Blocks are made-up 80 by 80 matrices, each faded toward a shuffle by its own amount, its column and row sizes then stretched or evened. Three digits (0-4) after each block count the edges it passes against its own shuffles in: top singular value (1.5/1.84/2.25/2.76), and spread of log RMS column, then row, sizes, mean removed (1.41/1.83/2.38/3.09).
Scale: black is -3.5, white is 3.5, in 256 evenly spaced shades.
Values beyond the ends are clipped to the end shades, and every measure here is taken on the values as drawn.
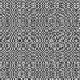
4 0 4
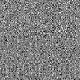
3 1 1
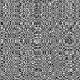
4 3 0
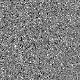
0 1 0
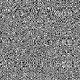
3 0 2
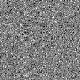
2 0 0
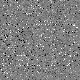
0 0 2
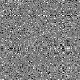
3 2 2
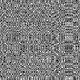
4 1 0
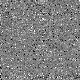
1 1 2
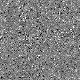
0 1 2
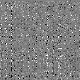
2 3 2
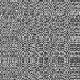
4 2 1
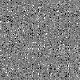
2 2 1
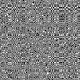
4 1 3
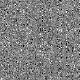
0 3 1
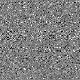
2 0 3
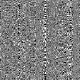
2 4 0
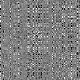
4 4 1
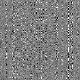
3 4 1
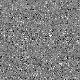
0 1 2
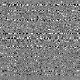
3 1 4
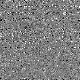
0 1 3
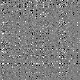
2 3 3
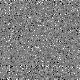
1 0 2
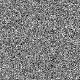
1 1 0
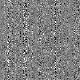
1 4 0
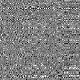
3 0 3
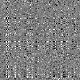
3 3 3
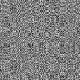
3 2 0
